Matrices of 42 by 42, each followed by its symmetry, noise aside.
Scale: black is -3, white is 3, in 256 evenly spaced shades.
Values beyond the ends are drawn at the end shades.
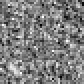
symmetric across the other diagonal.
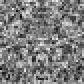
mirrored left to right.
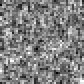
no symmetry.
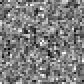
same after a half turn.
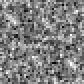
same after a half turn.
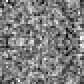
mirrored top to bottom.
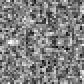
mirrored top to bottom.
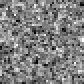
no symmetry.
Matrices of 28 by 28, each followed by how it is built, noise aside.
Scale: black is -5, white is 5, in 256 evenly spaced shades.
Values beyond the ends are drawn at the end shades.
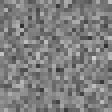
noise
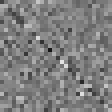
diagonal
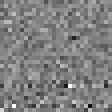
uneven rows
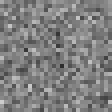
noise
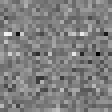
uneven rows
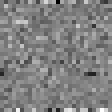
uneven rows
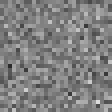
noise
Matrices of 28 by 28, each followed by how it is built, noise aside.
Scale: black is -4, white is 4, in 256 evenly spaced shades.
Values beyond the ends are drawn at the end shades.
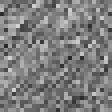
Hankel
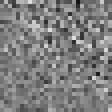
upper triangular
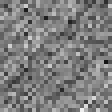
Hankel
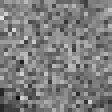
smooth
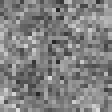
smooth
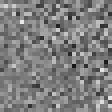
upper triangular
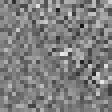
upper triangular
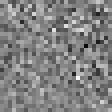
upper triangular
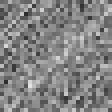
Hankel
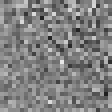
upper triangular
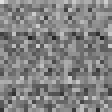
repeating columns
